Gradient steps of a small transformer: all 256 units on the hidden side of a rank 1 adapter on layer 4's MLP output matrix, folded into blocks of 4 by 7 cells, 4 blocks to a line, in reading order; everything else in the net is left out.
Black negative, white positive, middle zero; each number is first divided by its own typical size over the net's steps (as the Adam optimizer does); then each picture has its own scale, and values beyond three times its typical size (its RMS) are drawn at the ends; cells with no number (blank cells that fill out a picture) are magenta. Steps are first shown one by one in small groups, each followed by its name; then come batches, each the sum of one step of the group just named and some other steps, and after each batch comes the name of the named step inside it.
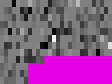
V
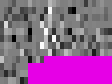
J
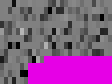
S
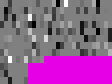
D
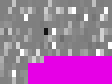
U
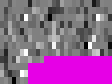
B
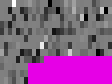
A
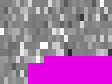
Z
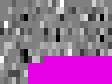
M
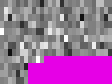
Z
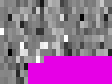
Z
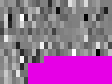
A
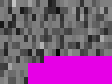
A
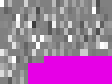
D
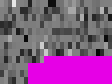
A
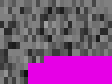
S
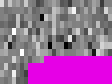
U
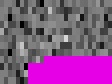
J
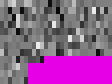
A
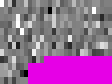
S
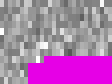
Z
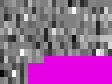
U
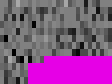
D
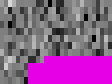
A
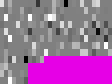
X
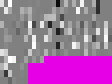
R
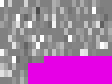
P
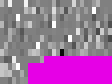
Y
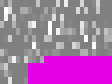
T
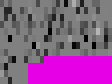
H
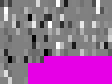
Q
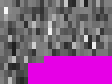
T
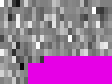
P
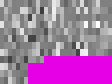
Q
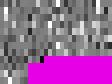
Q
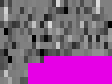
Q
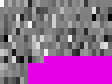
P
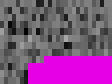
H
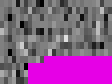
H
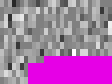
X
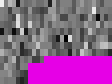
P
